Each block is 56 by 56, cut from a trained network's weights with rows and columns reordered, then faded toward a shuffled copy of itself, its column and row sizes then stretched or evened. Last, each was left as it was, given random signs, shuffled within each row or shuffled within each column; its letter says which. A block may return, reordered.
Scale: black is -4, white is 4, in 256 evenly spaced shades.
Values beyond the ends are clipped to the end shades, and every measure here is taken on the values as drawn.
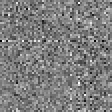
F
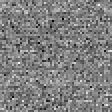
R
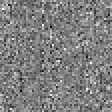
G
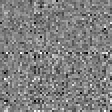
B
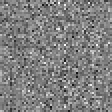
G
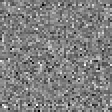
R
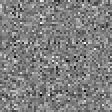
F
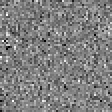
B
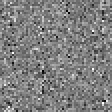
G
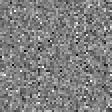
G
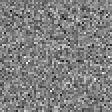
R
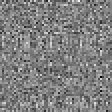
B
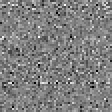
B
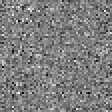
F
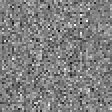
G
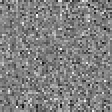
F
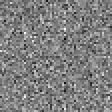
G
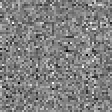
F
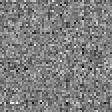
F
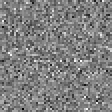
R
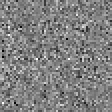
F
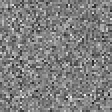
F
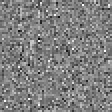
G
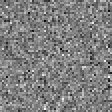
G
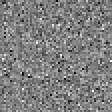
G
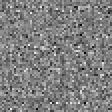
R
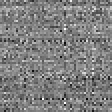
B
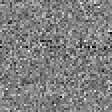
R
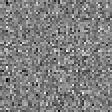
B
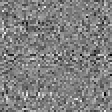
B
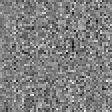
B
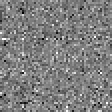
F
